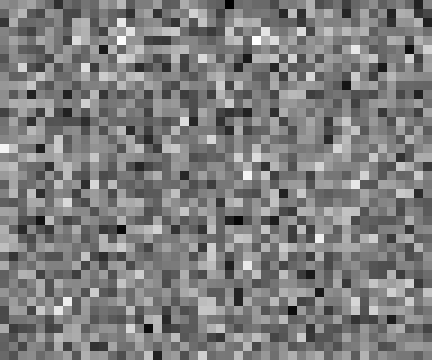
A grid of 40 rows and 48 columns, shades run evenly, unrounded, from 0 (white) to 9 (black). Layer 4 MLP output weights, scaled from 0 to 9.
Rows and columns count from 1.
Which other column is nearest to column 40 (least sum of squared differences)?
13
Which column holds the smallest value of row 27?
36
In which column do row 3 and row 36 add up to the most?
44
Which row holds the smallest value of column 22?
2
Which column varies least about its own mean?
38
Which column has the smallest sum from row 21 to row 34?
24
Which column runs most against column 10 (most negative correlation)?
11
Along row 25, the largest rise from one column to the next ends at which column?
40
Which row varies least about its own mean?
12
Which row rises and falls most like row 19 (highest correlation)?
27
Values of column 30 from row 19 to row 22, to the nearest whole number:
7 2 4 4
